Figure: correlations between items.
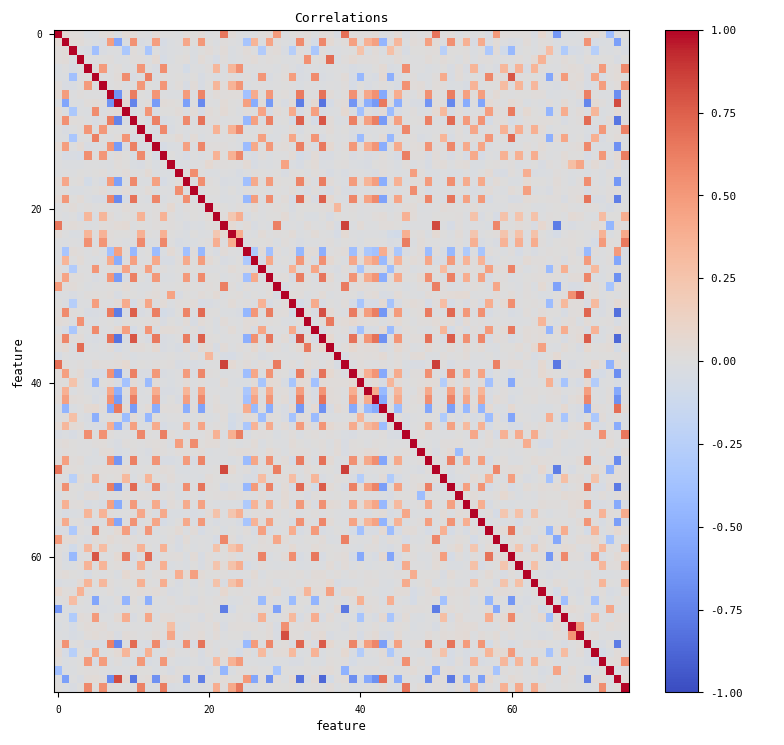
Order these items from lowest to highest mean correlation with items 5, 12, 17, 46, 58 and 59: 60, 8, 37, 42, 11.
8, 37, 42, 11, 60
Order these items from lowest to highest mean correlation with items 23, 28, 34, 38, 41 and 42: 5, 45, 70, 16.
16, 5, 45, 70
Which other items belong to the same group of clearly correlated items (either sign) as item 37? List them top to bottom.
20
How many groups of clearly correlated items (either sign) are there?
9
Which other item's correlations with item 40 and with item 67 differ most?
60
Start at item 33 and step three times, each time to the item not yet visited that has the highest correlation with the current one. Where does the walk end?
64
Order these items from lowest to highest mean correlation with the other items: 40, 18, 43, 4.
43, 40, 18, 4
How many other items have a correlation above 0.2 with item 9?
10
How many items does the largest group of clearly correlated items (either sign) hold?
23
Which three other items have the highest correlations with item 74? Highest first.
8, 43, 25
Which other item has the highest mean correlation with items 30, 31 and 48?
69
